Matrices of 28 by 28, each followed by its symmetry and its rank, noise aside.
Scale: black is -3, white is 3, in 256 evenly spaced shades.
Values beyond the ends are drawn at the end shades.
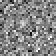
symmetric, rank eight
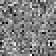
no symmetry, rank eight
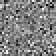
antisymmetric, rank eight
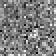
symmetric, rank eight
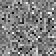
symmetric, rank eight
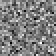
no symmetry, rank seven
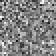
no symmetry, rank seven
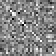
symmetric, rank eight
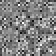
symmetric, rank six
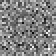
symmetric, rank eight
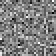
no symmetry, rank seven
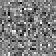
no symmetry, rank six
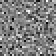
antisymmetric, rank eight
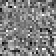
no symmetry, rank eight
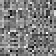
no symmetry, rank six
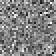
symmetric, rank seven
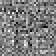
no symmetry, rank eight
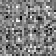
antisymmetric, rank six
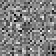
symmetric, rank six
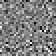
antisymmetric, rank eight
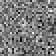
symmetric, rank eight
